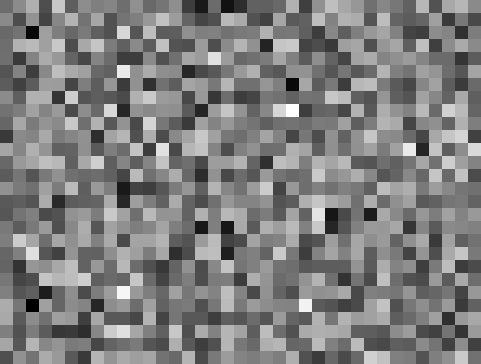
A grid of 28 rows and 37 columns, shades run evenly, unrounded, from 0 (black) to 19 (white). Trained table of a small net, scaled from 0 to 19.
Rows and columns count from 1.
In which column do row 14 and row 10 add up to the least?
15
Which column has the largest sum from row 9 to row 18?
36
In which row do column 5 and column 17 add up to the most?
5
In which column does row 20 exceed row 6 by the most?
3
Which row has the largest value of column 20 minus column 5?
16
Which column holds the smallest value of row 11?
8
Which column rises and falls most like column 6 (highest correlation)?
30
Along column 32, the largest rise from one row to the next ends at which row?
12
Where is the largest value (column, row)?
23, 9
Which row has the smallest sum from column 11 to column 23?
1
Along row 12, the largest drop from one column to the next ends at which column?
33
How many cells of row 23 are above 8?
24
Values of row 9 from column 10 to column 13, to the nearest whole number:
3 11 10 11
